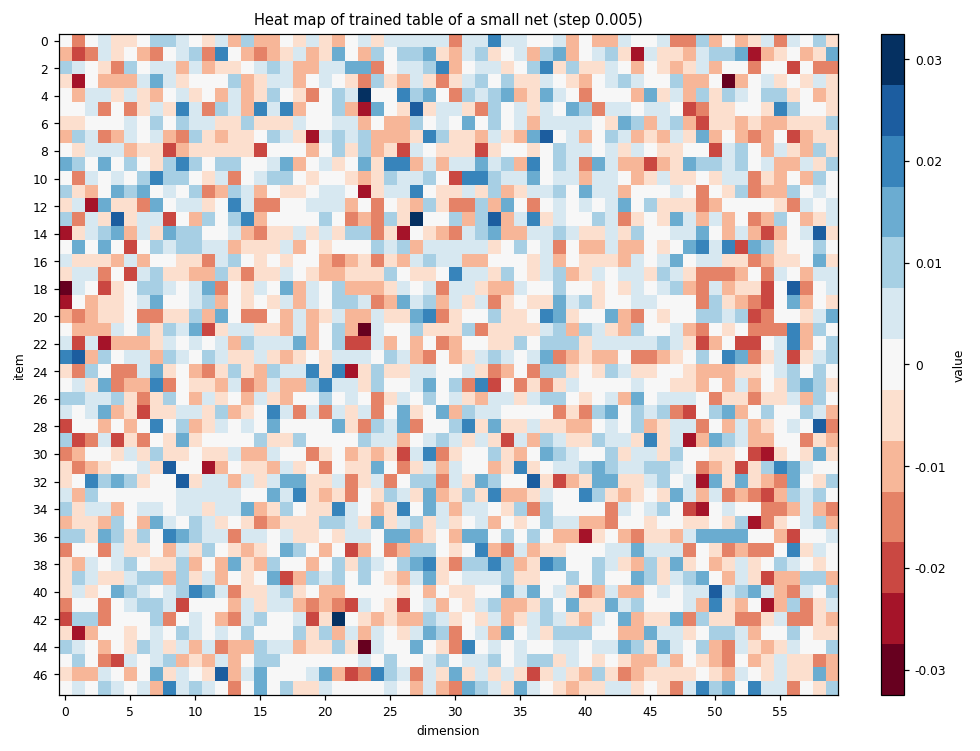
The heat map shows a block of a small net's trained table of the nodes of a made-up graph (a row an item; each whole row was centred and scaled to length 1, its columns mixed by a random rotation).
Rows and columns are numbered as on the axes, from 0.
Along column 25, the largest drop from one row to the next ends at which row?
37
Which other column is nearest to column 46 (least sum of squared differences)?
35
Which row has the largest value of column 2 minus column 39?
32
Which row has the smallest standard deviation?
16
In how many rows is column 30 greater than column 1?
21
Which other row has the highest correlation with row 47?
36
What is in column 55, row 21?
-0.015
